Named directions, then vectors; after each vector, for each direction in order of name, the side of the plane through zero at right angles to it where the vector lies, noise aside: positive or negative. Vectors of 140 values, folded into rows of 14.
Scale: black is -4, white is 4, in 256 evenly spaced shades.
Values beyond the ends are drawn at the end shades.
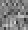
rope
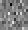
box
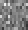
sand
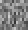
positive, negative, positive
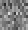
positive, negative, negative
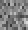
negative, negative, negative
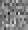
negative, positive, negative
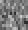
positive, positive, positive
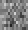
negative, negative, positive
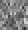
negative, negative, negative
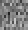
negative, positive, negative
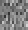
negative, positive, negative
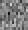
negative, positive, negative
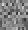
negative, positive, positive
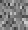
negative, negative, negative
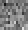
positive, positive, negative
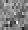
negative, negative, positive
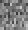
negative, positive, negative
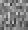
positive, negative, positive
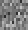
negative, positive, negative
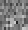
positive, positive, negative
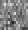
negative, negative, positive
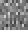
positive, negative, positive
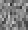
positive, positive, positive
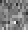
positive, positive, negative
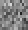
negative, positive, positive
